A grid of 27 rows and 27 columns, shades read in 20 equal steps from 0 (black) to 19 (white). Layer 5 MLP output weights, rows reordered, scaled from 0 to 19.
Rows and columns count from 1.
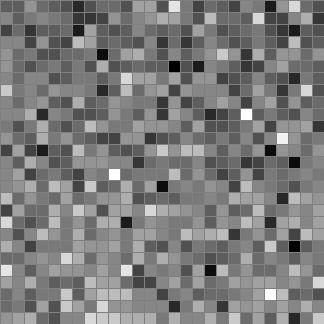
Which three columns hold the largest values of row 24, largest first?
27, 8, 3
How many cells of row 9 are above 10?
7
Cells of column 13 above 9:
16
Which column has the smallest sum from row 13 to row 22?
25
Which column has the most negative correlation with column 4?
2
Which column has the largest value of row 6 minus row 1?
23
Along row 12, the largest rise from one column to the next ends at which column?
24
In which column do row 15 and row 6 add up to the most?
10
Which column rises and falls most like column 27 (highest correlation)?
20
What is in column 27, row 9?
8
